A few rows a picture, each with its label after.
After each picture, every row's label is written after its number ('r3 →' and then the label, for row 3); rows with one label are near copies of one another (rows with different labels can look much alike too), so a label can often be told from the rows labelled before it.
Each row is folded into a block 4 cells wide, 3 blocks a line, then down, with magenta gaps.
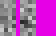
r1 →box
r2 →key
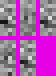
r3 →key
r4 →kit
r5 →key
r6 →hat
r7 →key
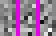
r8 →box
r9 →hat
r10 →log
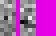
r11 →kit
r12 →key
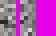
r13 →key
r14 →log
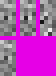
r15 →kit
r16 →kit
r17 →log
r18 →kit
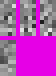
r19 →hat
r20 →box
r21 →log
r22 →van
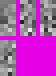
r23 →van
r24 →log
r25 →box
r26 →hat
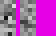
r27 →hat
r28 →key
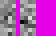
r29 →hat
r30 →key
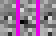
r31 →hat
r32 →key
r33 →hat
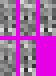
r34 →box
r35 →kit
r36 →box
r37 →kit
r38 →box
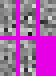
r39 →box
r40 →hat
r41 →key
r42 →kit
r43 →box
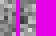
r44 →kit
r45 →van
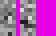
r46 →hat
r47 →key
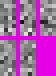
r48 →box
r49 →log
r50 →key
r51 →log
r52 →hat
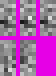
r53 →key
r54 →key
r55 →key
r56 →box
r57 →van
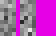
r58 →kit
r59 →log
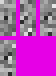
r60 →kit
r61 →log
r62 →hat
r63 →hat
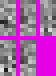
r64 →key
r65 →van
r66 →box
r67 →box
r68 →van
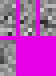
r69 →hat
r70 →log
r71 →key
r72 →van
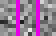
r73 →key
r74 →log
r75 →kit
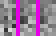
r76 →box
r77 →van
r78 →van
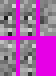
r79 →hat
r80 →hat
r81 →van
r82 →kit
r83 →hat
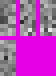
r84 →van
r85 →log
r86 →box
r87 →kit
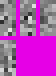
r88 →log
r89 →hat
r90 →van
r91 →box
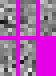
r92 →key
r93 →van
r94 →kit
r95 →box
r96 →log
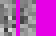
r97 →box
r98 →van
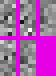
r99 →hat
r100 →log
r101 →van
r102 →kit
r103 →van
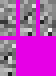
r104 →key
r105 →hat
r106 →log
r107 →hat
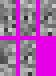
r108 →box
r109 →kit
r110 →hat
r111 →van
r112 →hat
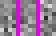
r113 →box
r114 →van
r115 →kit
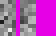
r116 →log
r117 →van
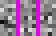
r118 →key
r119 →box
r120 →hat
